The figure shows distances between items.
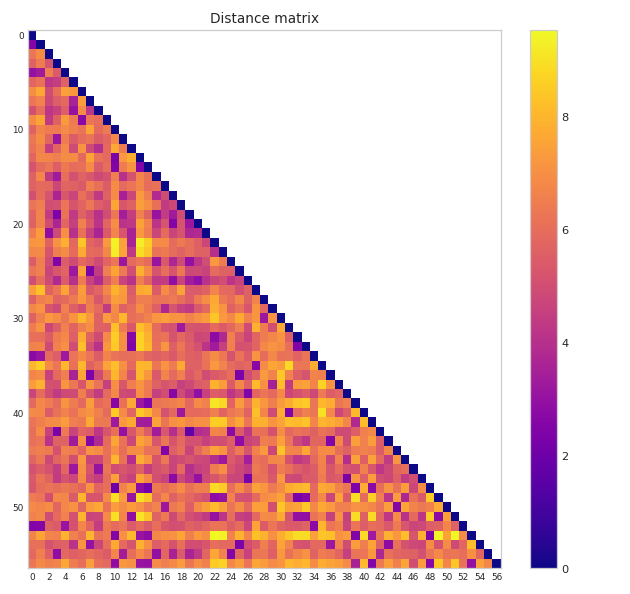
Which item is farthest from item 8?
50
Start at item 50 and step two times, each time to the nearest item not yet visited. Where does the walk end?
16
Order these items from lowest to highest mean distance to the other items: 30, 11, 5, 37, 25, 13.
5, 25, 11, 37, 13, 30
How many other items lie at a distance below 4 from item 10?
7
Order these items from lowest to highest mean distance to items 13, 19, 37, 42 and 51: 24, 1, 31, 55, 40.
24, 55, 31, 40, 1
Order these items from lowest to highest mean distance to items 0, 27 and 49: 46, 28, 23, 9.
23, 46, 28, 9
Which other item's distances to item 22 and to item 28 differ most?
30
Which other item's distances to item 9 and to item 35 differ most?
6
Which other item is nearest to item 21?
2
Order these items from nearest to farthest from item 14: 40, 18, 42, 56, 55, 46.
56, 46, 42, 55, 18, 40
